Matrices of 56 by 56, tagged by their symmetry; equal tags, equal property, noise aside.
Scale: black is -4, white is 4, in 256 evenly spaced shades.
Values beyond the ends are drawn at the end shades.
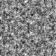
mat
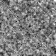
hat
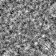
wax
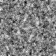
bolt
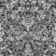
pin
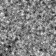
hat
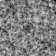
hat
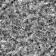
bolt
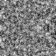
mat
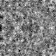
mat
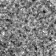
hat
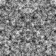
pin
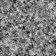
hat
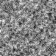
wax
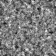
bolt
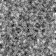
bolt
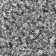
wax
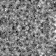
mat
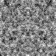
pin
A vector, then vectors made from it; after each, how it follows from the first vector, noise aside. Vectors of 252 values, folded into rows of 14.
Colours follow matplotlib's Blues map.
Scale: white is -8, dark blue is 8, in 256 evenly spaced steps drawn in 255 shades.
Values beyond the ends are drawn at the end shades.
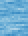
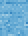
wrapped around, partly zeroed.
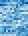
wrapped around, negated, scaled up.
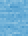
reversed, negated, shrunk.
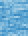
wrapped around.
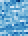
wrapped around, negated, scaled up.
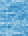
reversed, negated.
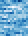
reversed, scaled up.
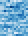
reversed, negated, scaled up.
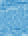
wrapped around, partly zeroed.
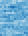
reversed, negated.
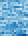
wrapped around, negated, scaled up.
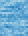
reversed, negated.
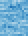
reversed, negated.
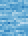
wrapped around.
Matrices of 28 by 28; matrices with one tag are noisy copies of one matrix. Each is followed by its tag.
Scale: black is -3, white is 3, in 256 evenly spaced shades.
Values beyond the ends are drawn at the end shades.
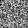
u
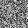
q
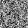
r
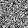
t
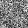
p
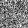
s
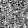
q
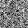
r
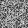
u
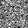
u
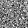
p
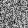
s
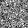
u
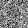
r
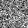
t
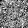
u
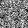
u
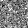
q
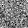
p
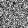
t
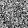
p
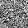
p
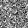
q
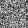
u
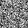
u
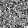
t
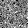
q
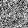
s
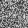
s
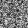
r
